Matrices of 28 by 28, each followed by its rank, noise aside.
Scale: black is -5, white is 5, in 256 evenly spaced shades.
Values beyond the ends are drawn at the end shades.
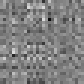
three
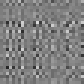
two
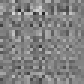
three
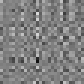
two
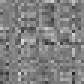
four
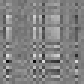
one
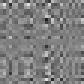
two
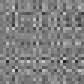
two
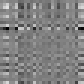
one
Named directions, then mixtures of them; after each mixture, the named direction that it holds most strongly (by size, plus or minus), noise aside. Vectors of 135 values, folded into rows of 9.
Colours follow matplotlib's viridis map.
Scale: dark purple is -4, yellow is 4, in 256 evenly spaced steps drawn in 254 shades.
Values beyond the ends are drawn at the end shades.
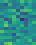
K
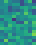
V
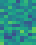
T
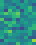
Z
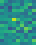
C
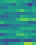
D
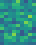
T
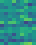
D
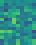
Z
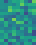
V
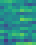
D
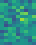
K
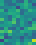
Z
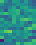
Z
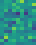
Z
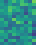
V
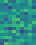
K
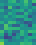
T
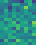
V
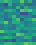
K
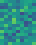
T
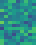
T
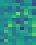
V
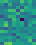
K
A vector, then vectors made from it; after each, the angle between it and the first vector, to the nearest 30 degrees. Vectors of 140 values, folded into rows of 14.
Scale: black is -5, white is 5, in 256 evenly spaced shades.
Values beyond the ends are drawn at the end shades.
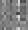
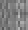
60 degrees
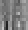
120 degrees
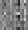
150 degrees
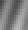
90 degrees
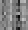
150 degrees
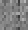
150 degrees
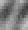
90 degrees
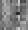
30 degrees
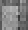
120 degrees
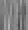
90 degrees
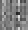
30 degrees
